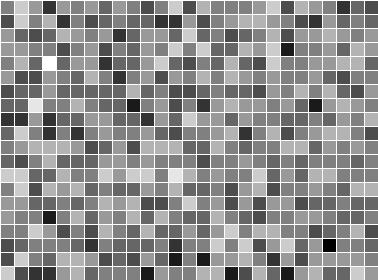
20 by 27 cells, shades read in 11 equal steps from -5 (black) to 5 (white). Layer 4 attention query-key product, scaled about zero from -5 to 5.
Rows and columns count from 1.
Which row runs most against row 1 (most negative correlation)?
12
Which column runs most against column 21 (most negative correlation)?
15
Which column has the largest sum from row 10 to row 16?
2
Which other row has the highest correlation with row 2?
17
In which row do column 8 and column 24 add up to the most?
13
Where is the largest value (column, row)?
4, 5
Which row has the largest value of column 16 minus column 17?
20
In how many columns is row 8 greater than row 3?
11
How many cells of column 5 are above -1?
13
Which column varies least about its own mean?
16
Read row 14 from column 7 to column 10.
-1 0 -1 -1
